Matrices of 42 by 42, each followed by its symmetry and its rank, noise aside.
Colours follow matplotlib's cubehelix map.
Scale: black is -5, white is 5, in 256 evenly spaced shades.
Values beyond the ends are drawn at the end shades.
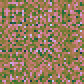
antisymmetric, rank eight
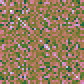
symmetric, rank six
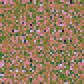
no symmetry, rank seven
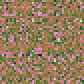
no symmetry, rank eight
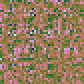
antisymmetric, rank six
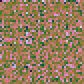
no symmetry, rank eight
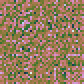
symmetric, rank six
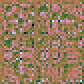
symmetric, rank six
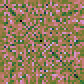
symmetric, rank seven
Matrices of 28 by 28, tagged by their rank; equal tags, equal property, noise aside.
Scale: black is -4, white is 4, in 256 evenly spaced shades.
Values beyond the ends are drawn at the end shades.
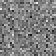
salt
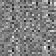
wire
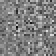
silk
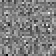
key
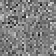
salt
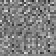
silk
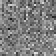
salt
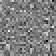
silk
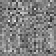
silk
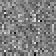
wire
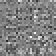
silk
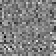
salt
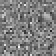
wire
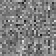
wire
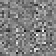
silk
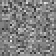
salt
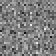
salt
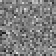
key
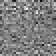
silk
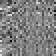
silk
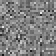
silk
